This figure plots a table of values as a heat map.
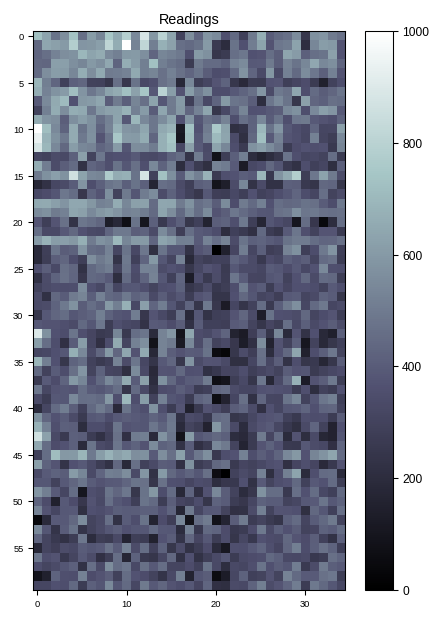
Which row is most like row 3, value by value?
4
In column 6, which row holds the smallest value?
54
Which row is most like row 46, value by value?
5
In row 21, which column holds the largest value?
14
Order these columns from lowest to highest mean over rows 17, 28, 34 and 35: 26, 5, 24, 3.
26, 24, 3, 5
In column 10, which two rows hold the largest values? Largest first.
1, 0
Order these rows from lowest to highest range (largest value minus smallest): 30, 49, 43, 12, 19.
19, 30, 49, 12, 43
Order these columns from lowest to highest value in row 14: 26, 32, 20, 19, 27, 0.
19, 32, 27, 26, 20, 0
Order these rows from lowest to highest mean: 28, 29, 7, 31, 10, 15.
31, 28, 29, 7, 10, 15
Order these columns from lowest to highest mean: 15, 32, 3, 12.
32, 3, 15, 12
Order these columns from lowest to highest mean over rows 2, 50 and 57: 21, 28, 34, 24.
21, 24, 34, 28
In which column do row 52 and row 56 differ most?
0
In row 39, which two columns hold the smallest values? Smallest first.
20, 21
